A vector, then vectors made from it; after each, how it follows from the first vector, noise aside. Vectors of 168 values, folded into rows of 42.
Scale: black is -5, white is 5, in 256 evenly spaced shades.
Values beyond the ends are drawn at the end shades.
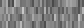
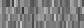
sign-scrambled.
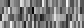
wrapped around, scaled up.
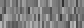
reversed, negated.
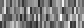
reversed, scaled up.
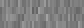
wrapped around, shrunk.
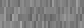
wrapped around, shrunk.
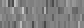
partly zeroed.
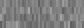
reversed, shrunk.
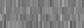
reversed, shrunk.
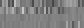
partly zeroed.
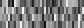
scaled up.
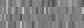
partly zeroed.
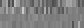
partly zeroed.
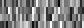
wrapped around, scaled up.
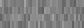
wrapped around, shrunk.
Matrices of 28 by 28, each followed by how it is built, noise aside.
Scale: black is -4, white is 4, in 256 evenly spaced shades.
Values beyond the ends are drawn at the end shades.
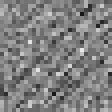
Hankel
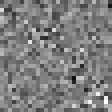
block diagonal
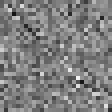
diagonal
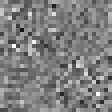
block diagonal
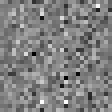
uneven columns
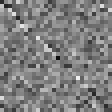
diagonal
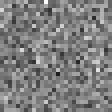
noise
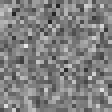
noise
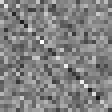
diagonal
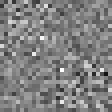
block diagonal
